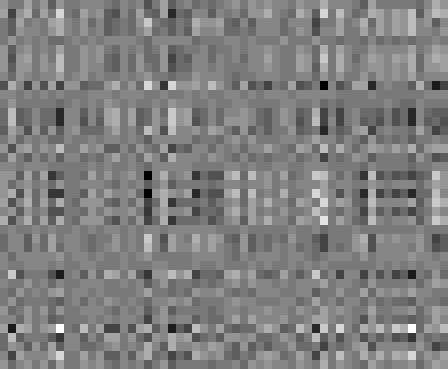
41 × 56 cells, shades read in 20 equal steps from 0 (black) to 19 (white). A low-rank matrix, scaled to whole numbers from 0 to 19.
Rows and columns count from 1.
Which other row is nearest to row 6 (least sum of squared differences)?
41
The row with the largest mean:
37
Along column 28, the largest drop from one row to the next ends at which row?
38
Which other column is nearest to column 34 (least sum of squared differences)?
56
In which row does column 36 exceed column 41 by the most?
10
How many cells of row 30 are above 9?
22
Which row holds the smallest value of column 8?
31
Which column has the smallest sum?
19
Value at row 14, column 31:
11
